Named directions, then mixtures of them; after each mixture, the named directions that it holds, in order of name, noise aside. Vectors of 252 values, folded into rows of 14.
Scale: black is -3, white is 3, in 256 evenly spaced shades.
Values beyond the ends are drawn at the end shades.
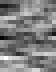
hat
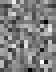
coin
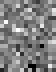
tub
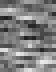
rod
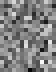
coin.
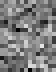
coin, hat, tub.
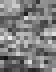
coin, hat.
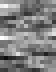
hat.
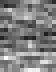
hat, rod.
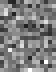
coin, rod.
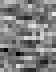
rod.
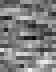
rod.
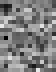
coin, hat, tub.
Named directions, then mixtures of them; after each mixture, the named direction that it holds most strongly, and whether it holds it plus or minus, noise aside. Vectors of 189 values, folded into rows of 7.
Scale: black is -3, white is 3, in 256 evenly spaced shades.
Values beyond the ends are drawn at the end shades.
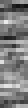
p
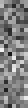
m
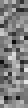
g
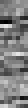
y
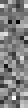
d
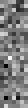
g, plus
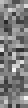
m, plus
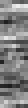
p, minus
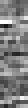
y, minus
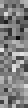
m, plus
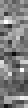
y, minus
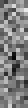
m, minus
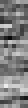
y, plus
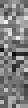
m, minus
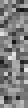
g, plus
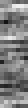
p, minus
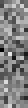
m, minus
